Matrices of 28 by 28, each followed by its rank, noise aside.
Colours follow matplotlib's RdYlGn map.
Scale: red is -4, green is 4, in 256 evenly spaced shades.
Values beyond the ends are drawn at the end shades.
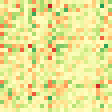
five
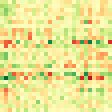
two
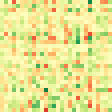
three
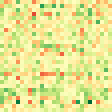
four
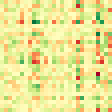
three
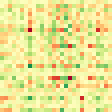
three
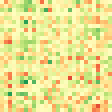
five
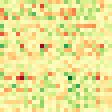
five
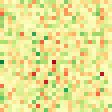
six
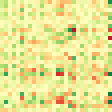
three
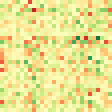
five
